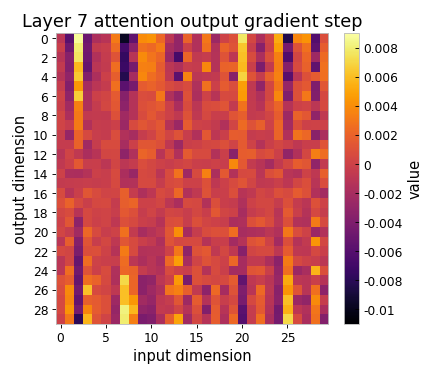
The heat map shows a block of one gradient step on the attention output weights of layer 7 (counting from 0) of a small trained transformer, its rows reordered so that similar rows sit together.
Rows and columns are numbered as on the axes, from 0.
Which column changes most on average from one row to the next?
28
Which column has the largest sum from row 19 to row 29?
7
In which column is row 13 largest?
19
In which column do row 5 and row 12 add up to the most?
20
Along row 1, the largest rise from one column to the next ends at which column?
2
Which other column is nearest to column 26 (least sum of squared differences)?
27
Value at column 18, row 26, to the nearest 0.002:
-0.002
